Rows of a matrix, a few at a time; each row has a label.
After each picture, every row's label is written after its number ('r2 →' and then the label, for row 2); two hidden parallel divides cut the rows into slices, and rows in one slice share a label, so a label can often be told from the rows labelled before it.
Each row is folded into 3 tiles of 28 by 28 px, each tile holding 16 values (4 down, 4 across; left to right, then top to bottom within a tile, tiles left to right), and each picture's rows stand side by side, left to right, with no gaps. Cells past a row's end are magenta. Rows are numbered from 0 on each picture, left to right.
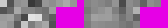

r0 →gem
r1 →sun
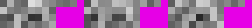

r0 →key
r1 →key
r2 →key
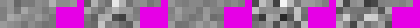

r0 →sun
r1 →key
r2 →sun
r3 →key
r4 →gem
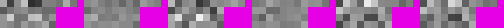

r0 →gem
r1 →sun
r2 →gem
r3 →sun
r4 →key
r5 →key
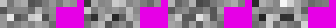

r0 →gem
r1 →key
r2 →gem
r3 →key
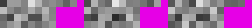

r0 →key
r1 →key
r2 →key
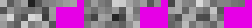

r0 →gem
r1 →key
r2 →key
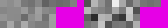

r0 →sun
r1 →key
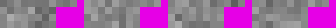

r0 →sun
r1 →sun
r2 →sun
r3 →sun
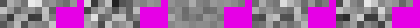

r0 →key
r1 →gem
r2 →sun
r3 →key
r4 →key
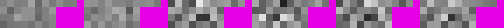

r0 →sun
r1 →sun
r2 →key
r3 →gem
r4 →key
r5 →key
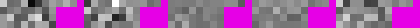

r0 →gem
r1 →key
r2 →sun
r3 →sun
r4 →gem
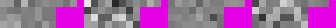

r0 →sun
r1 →gem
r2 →sun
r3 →key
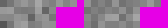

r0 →sun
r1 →sun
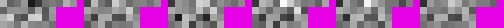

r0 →gem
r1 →key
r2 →key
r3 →key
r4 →key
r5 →key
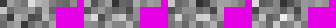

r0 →key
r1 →gem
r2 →gem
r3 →gem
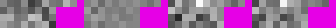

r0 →gem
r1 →sun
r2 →key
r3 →key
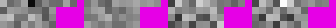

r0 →gem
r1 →sun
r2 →key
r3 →key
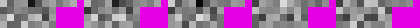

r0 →gem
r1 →gem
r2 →gem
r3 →key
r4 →key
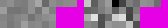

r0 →sun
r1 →gem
